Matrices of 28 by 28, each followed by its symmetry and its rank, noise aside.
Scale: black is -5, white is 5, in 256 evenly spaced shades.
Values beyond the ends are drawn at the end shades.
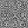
no symmetry, rank four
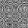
no symmetry, rank four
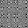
no symmetry, rank three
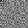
symmetric, rank three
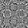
antisymmetric, rank four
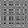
no symmetry, rank two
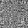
no symmetry, rank four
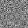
no symmetry, rank four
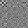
symmetric, rank two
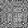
symmetric, rank three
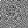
no symmetry, rank four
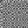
no symmetry, rank three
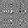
no symmetry, rank three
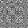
symmetric, rank three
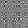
no symmetry, rank three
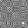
symmetric, rank three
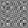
symmetric, rank two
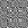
symmetric, rank two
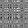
antisymmetric, rank two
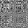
no symmetry, rank four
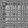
symmetric, rank two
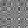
symmetric, rank two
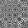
symmetric, rank three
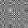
symmetric, rank two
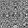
no symmetry, rank four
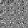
no symmetry, rank four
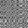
symmetric, rank three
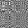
no symmetry, rank three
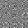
no symmetry, rank four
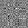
antisymmetric, rank four
